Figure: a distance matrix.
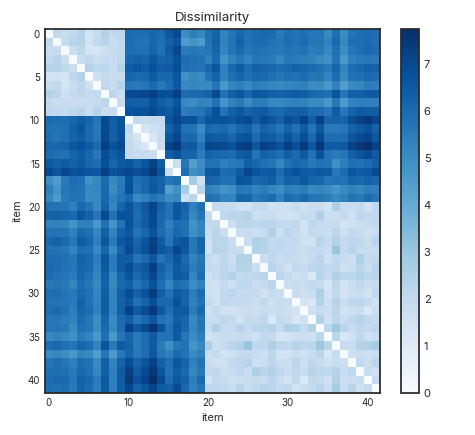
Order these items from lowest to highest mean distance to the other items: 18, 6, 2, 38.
38, 6, 2, 18
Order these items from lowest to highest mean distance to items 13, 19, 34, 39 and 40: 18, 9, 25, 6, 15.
25, 18, 6, 15, 9
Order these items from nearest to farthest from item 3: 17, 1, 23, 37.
1, 37, 23, 17
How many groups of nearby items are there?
5
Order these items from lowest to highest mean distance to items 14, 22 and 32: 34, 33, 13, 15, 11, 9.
33, 34, 11, 13, 15, 9
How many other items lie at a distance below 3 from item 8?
9
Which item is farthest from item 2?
16
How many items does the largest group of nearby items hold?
22
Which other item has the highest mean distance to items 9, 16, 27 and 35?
13
